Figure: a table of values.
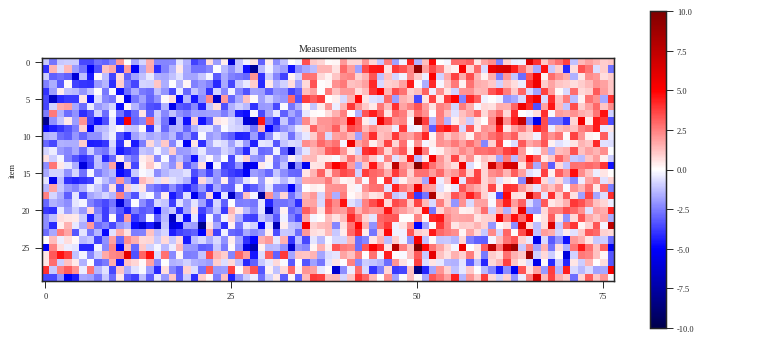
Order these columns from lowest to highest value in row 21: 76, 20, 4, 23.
23, 76, 20, 4
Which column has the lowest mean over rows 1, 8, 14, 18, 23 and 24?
28
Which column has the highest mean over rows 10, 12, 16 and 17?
50
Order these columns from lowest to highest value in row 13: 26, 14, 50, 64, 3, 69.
3, 50, 26, 14, 64, 69
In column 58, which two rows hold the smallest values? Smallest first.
24, 27
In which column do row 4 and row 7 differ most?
1
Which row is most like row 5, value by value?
29
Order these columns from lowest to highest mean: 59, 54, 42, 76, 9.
9, 76, 59, 42, 54
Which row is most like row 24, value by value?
27
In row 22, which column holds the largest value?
76
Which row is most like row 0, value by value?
13
